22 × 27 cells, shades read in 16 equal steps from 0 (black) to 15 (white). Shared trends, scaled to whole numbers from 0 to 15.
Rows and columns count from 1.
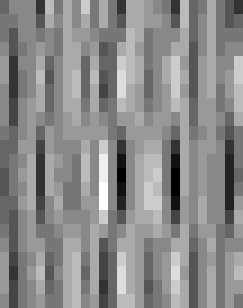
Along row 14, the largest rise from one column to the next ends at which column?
21
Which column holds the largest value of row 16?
12
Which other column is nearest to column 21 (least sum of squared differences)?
16
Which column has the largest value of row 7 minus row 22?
27
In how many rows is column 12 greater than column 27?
9
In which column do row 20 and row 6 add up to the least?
2
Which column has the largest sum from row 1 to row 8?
15
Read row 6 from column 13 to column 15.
6 13 11
